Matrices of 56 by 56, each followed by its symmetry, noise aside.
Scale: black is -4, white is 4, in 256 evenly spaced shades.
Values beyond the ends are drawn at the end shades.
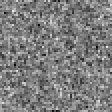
same after a half turn.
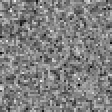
symmetric.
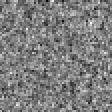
no symmetry.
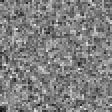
symmetric across the other diagonal.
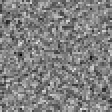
same after a half turn.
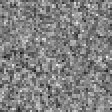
no symmetry.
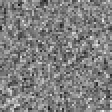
no symmetry.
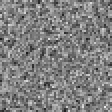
symmetric.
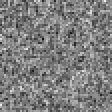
symmetric.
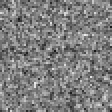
symmetric.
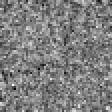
symmetric.
